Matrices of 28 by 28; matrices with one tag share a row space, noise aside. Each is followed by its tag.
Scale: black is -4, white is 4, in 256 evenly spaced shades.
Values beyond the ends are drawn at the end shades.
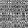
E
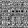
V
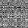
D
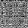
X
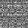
D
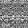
V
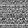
E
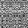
X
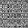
D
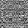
X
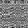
V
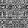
X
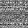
E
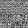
E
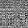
E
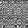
D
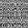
D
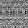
E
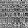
E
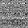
E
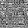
X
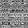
V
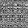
D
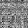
V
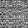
X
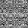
X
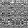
V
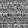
D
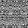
X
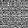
D
